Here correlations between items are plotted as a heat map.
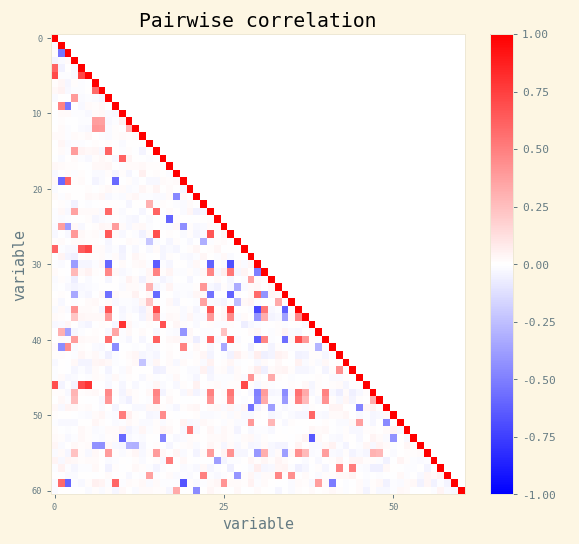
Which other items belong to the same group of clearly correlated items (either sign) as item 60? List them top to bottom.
18, 21
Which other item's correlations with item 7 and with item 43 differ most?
6
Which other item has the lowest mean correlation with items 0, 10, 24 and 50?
53
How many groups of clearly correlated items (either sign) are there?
12
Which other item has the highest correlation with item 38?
10
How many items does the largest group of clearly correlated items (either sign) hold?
14
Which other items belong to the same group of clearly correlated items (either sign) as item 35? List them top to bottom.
14, 22, 27, 33, 58
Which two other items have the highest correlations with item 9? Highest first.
59, 1
